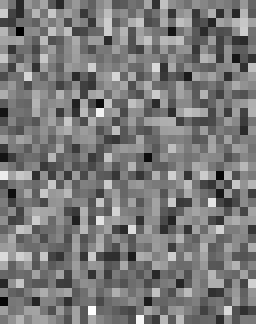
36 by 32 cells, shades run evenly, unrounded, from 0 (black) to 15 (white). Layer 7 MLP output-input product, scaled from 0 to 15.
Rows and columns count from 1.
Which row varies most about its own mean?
20
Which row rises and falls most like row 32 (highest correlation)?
34
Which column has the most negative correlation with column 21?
25
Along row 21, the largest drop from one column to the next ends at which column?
8
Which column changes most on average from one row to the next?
1
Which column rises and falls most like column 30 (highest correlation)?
32
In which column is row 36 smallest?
28
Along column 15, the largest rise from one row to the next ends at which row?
15
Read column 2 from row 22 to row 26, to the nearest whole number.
1 4 8 4 7
